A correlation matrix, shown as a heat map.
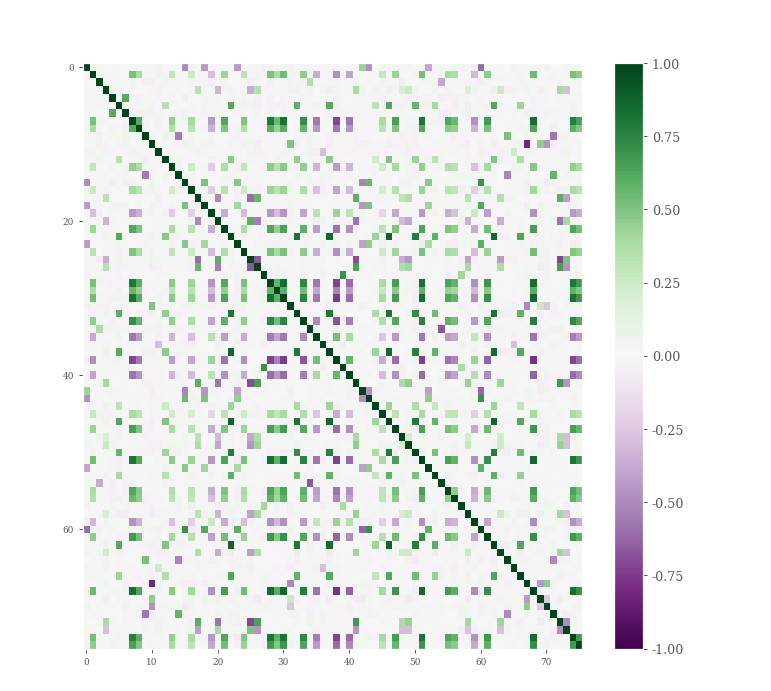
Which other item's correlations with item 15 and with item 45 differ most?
60
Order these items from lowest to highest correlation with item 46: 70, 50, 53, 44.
70, 44, 53, 50
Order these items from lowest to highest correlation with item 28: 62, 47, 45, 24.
62, 45, 24, 47
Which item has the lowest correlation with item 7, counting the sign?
38
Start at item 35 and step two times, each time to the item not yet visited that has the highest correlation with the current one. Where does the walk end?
40
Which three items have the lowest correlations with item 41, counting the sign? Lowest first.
25, 20, 73
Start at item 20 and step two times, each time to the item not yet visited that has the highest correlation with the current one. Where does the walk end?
73
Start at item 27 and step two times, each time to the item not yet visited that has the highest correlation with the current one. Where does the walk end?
57
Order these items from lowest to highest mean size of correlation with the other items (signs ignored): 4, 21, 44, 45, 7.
4, 44, 45, 21, 7
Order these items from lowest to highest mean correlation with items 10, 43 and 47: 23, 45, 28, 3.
3, 45, 23, 28
